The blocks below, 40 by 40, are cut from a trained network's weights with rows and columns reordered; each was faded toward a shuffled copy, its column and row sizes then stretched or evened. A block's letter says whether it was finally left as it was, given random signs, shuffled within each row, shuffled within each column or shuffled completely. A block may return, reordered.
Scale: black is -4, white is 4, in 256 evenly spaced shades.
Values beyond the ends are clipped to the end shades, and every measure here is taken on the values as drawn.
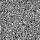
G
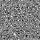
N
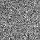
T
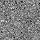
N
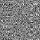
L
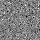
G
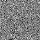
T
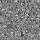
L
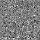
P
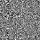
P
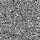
G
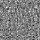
L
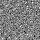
G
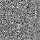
P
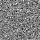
G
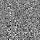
P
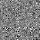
P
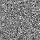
T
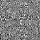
L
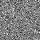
G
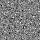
G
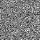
P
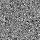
G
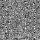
T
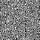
T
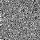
T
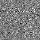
N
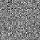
L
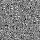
G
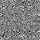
P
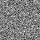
G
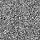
N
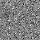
T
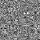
L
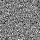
G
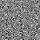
L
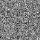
P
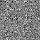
P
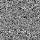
N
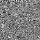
P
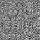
L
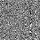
T
